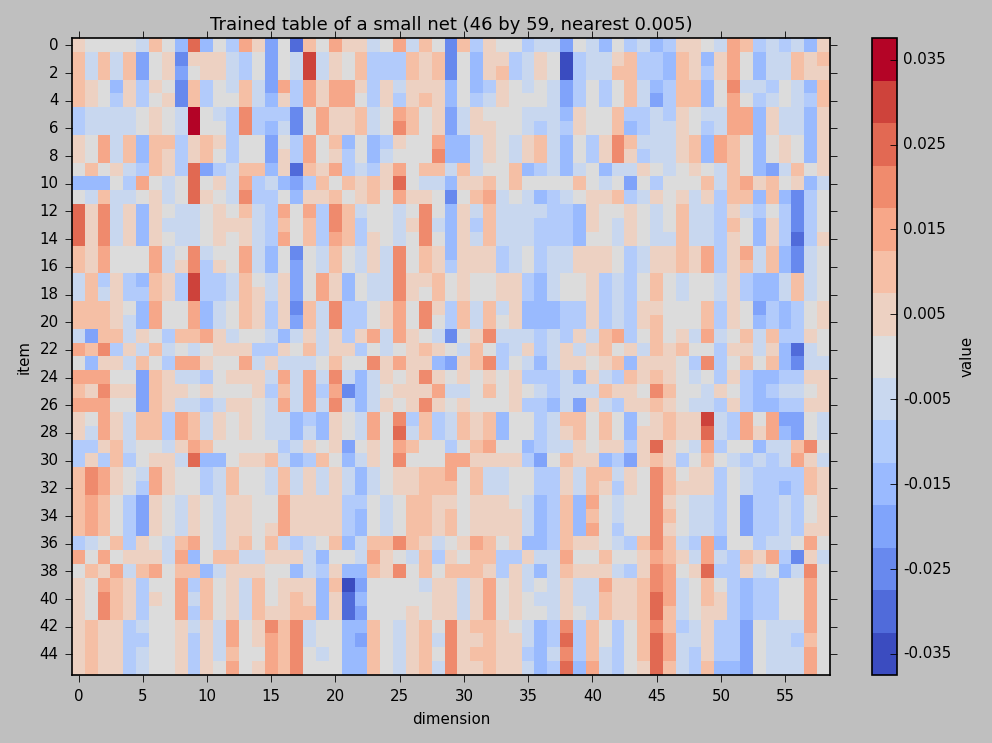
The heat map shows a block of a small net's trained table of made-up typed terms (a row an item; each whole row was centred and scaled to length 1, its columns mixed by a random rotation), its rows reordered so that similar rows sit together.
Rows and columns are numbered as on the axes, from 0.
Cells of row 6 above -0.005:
31
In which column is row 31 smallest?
22
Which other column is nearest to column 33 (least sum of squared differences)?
7
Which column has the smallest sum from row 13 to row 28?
56
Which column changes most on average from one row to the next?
9
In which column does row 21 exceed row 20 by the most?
10
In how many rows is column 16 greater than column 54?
30
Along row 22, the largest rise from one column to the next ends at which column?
57
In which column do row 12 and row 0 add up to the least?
29
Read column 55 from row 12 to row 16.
-0.01 -0.01 -0.01 -0.015 -0.015
